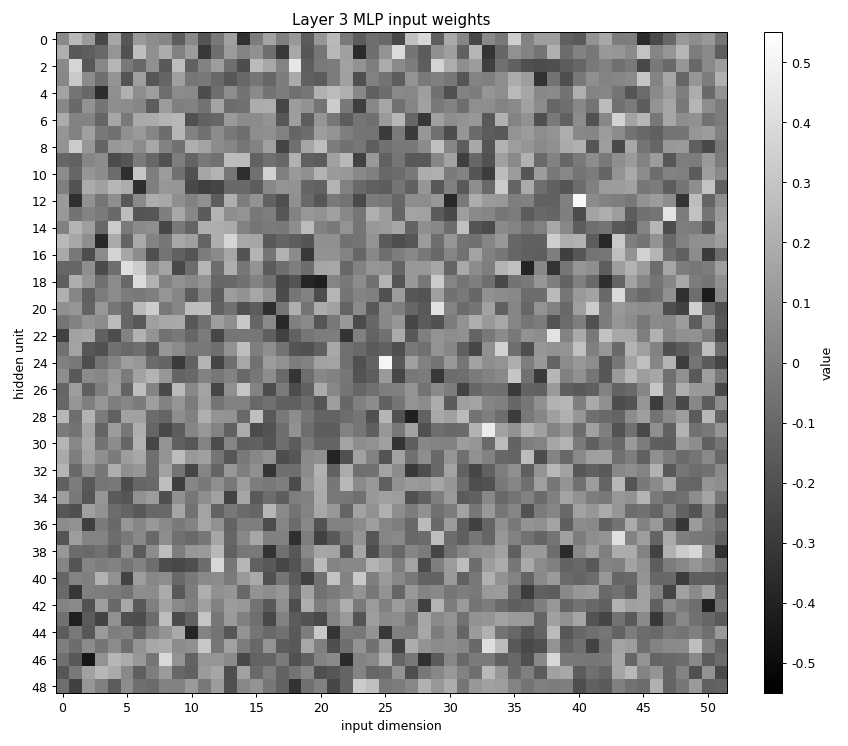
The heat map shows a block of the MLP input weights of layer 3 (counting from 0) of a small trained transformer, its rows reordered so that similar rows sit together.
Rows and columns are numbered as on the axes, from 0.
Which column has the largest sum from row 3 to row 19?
21
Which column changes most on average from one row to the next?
29
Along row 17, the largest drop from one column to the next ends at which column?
36
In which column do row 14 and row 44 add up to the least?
10
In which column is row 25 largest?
35
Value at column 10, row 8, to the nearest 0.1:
0.2
